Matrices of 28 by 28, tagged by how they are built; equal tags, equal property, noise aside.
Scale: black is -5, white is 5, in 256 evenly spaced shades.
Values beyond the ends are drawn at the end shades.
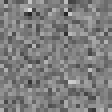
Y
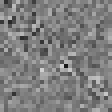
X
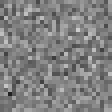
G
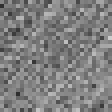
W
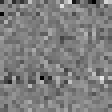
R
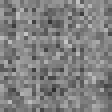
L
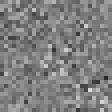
X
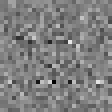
R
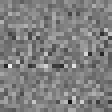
R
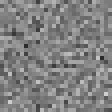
G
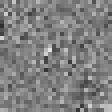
X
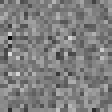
Y
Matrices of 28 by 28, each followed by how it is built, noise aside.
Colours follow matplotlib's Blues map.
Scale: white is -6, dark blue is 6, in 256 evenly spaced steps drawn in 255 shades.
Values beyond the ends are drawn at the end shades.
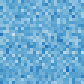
repeating columns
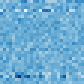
uneven rows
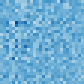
low rank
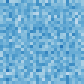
repeating columns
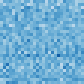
repeating columns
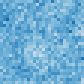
smooth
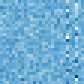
uneven columns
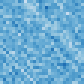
Toeplitz
